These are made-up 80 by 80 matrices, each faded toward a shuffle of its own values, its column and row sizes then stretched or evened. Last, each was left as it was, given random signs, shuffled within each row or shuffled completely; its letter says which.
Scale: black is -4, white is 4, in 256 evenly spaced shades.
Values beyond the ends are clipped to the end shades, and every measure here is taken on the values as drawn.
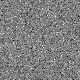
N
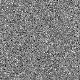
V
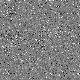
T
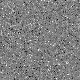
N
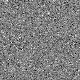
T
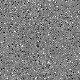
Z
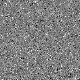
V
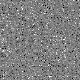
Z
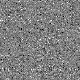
Z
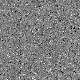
V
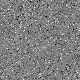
N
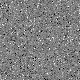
N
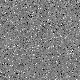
T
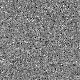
T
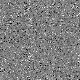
V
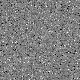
N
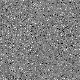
V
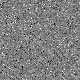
N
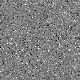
N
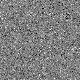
T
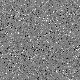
T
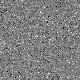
T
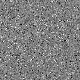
T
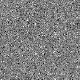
Z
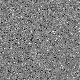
T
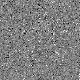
Z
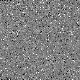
V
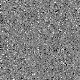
Z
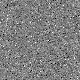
N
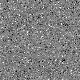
T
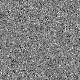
T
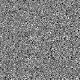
Z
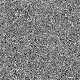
V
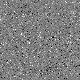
T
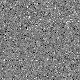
T
